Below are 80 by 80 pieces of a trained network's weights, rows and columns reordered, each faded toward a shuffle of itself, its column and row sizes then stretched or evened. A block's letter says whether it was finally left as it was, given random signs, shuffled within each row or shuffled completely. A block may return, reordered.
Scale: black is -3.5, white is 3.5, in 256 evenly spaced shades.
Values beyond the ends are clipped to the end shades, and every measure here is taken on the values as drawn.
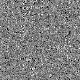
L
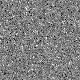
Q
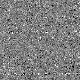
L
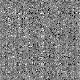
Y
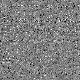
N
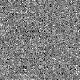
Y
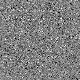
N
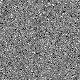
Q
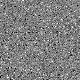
N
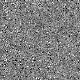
L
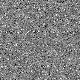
N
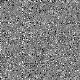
L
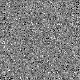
Y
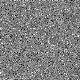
N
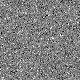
Q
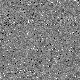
N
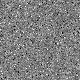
Q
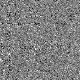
L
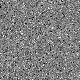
Q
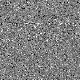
N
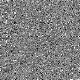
L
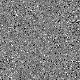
L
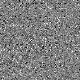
L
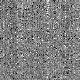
Y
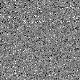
L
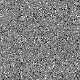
L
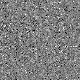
L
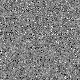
N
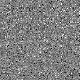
Y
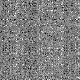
Y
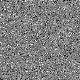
N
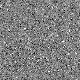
N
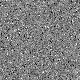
Q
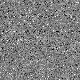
N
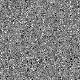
L
